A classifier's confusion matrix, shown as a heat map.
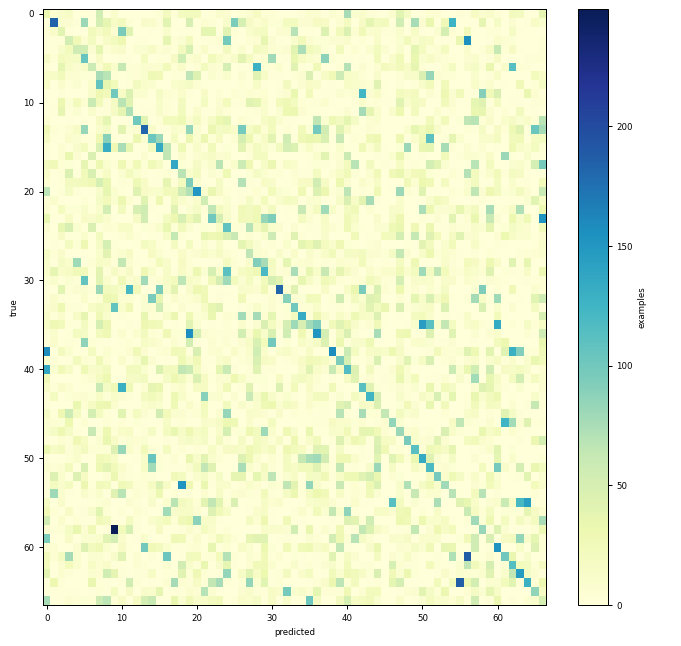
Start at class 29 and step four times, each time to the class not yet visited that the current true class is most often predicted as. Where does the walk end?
6
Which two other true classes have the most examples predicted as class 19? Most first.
36, 13
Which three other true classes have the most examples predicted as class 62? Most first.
38, 6, 46
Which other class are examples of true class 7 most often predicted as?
51
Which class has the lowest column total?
45
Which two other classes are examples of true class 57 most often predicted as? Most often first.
20, 66
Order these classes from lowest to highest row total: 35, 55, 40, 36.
55, 36, 40, 35
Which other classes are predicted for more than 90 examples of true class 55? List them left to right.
46, 63, 64
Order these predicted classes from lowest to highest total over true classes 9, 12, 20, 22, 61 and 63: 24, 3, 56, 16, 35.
35, 3, 16, 24, 56
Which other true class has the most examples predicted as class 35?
66
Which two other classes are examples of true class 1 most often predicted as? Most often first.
54, 25
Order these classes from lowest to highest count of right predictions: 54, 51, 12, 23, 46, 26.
26, 23, 54, 46, 12, 51
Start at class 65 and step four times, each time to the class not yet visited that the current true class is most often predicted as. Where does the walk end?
60
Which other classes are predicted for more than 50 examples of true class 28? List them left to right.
4, 10, 29
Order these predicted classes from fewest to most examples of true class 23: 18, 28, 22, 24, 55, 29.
55, 24, 28, 18, 29, 22
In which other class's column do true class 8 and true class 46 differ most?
61
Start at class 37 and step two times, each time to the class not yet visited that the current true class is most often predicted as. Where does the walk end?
5
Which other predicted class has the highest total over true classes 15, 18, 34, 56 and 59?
8
